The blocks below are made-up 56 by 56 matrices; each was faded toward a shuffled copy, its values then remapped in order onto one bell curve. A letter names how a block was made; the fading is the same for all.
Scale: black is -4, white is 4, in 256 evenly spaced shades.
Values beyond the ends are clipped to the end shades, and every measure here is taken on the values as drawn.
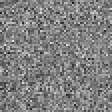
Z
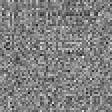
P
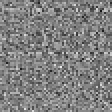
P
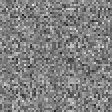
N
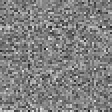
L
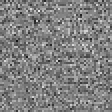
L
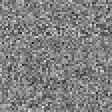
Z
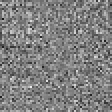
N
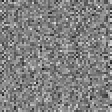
N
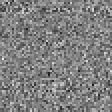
L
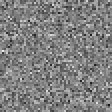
Z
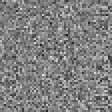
N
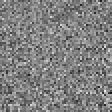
L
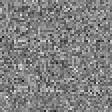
L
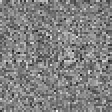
L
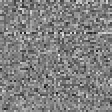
Z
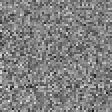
Z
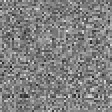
L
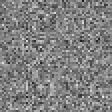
N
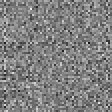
N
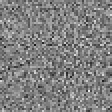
L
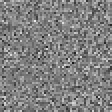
Z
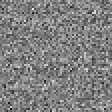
N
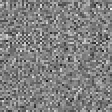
P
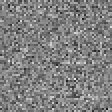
Z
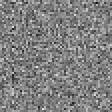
Z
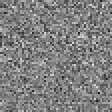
Z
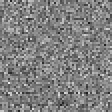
Z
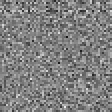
P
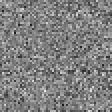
Z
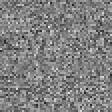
L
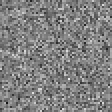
Z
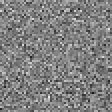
P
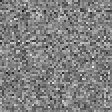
L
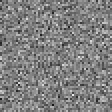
N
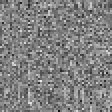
N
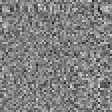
N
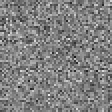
L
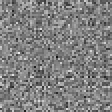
P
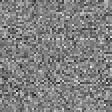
P
